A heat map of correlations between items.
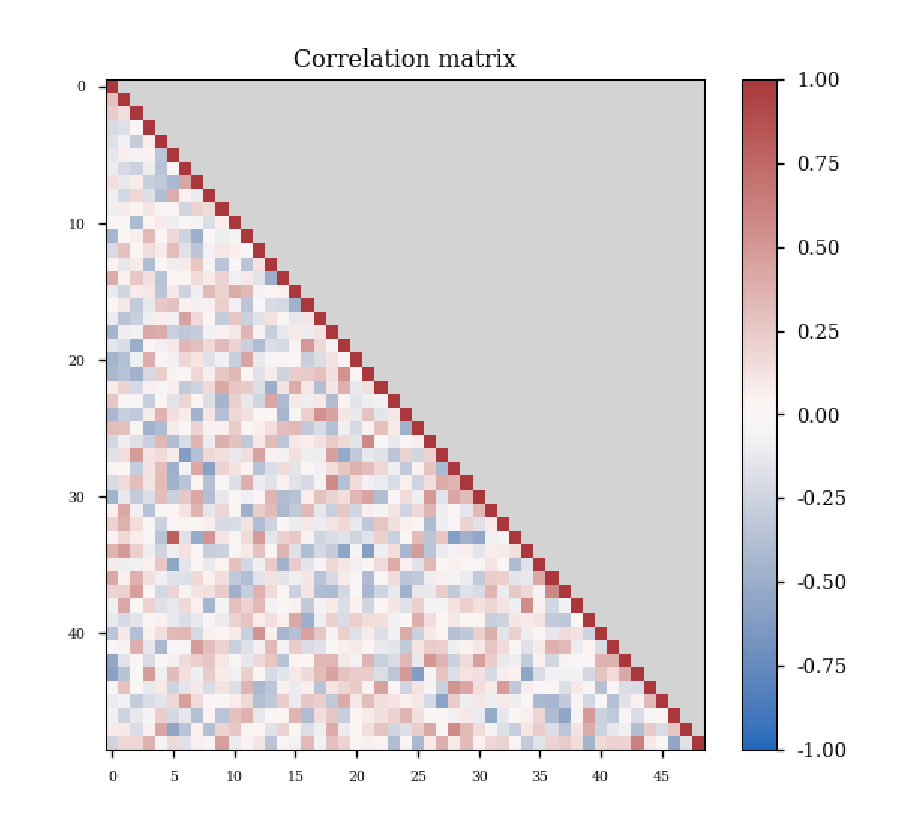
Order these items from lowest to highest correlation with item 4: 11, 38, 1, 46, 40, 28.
38, 1, 11, 40, 46, 28
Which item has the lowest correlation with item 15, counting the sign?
16
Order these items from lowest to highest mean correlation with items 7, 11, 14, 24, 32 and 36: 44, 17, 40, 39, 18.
40, 39, 17, 18, 44
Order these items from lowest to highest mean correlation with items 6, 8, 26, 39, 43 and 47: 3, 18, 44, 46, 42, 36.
36, 44, 3, 46, 18, 42
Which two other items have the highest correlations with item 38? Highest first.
34, 1
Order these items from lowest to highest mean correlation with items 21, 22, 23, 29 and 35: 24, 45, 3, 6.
6, 3, 45, 24
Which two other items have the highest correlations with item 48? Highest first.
43, 9
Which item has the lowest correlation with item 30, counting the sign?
33
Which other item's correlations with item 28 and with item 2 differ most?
27
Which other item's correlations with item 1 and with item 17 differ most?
24
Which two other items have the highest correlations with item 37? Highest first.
36, 2
